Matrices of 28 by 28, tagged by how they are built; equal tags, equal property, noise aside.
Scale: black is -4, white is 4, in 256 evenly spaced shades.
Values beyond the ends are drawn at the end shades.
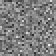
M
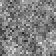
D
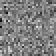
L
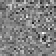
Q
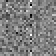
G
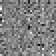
G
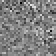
Q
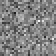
M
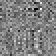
L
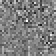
Q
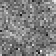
D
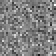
M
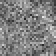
D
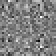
L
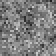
D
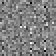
G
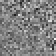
Q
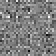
L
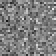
M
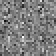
G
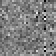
G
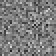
M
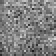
D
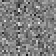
G
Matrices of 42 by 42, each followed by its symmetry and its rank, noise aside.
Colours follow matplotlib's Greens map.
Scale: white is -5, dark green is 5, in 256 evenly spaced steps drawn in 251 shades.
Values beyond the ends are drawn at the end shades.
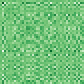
symmetric, rank two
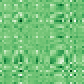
symmetric, rank two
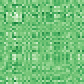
no symmetry, rank three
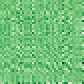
no symmetry, rank three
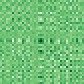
symmetric, rank two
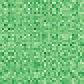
antisymmetric, rank four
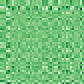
antisymmetric, rank two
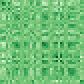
symmetric, rank three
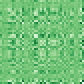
symmetric, rank two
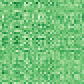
no symmetry, rank four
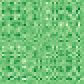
symmetric, rank three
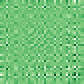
symmetric, rank two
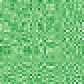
no symmetry, rank four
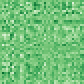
antisymmetric, rank four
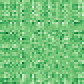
antisymmetric, rank four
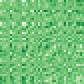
symmetric, rank three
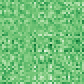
antisymmetric, rank four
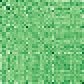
symmetric, rank four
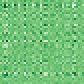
no symmetry, rank two
